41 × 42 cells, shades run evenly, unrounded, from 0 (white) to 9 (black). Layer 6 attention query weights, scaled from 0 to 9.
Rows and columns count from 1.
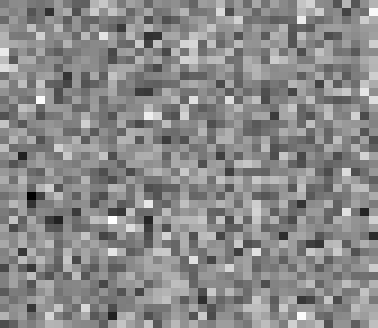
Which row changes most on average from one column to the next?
28
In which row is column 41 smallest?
12
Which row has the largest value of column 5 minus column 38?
18
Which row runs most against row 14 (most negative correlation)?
5
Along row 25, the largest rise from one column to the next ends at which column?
4
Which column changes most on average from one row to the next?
17
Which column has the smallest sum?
42
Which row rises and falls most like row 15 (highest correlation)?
14
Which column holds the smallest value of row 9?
1
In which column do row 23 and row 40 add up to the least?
34
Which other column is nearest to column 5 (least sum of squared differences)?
20
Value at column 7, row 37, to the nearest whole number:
5
